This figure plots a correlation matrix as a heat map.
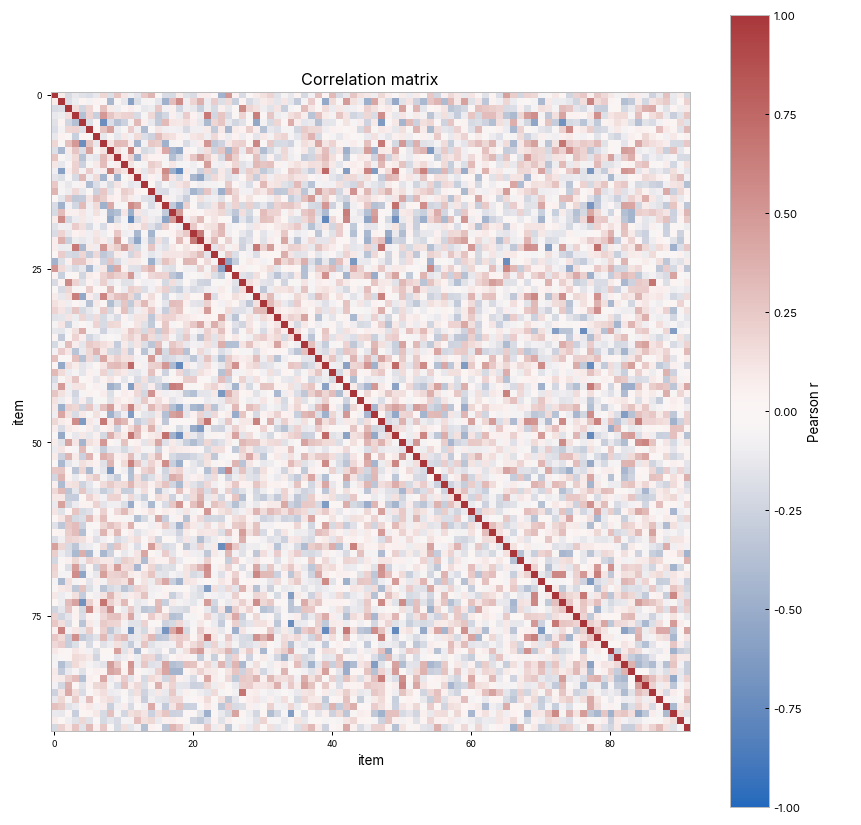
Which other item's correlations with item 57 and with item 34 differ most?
76
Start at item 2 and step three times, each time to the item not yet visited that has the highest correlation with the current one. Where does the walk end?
63
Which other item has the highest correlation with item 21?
20
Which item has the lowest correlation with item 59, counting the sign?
39
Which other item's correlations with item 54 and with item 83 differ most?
8
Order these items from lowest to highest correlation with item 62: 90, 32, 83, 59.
59, 90, 32, 83
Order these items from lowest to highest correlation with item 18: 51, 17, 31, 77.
51, 31, 17, 77
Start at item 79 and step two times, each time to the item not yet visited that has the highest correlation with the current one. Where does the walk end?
72
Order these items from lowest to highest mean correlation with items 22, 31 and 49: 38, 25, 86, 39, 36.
86, 36, 25, 38, 39
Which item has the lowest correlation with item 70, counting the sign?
77
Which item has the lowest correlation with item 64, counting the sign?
21
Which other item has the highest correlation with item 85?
50
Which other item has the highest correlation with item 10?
22
